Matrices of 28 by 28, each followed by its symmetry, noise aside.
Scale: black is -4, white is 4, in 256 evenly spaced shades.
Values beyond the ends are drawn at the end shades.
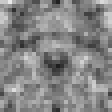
mirrored left to right.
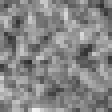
no symmetry.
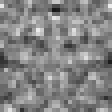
mirrored left to right.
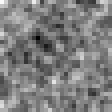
symmetric.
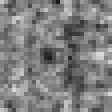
mirrored top to bottom.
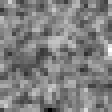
antisymmetric.
